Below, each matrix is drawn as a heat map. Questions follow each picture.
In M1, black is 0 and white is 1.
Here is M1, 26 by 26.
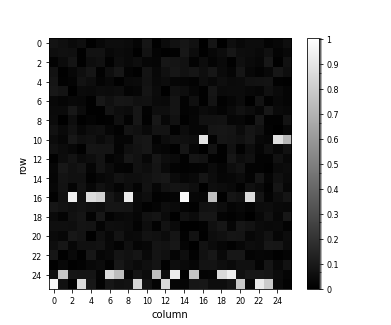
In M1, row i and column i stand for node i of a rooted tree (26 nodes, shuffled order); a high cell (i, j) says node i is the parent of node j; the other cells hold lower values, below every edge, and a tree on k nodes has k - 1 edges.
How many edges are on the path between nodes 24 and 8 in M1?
3
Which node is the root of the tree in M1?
10
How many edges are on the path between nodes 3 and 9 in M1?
2
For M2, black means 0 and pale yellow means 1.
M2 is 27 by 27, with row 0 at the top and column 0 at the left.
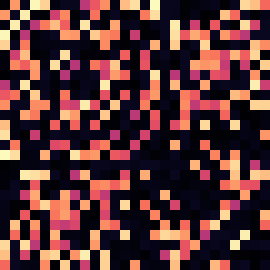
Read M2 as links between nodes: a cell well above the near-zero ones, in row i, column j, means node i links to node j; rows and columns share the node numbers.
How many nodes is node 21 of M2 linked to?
8
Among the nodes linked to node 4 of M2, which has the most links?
node 10
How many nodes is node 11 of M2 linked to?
9
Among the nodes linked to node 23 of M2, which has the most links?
node 3
